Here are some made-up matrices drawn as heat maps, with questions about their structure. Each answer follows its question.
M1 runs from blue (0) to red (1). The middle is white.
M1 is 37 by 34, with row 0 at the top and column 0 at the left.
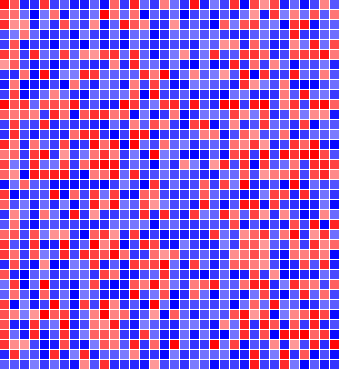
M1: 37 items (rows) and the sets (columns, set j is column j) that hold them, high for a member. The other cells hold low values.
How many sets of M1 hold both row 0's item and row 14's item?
8
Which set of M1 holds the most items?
1
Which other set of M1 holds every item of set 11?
0
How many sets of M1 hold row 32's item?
12
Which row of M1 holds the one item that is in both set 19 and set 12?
10
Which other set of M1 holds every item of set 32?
26
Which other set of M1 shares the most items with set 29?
31
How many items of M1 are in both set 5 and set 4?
3
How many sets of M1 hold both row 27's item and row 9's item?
0
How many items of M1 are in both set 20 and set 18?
0
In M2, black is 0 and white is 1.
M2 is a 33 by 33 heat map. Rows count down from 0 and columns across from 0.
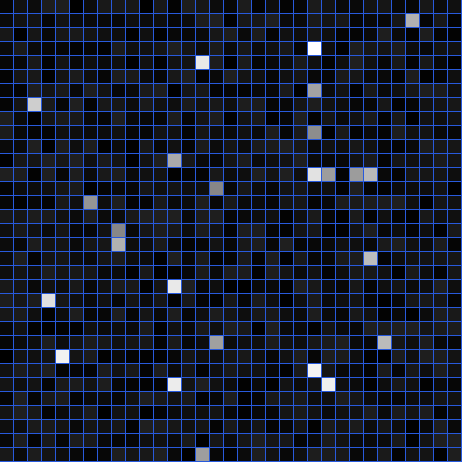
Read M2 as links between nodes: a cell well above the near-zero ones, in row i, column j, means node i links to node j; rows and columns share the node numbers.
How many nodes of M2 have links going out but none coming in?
12
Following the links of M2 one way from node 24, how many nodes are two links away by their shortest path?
2
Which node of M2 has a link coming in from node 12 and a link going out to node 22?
node 26
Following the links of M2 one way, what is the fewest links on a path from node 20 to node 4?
3
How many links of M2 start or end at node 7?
1
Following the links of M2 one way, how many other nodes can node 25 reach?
4
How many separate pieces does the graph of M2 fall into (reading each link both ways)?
11
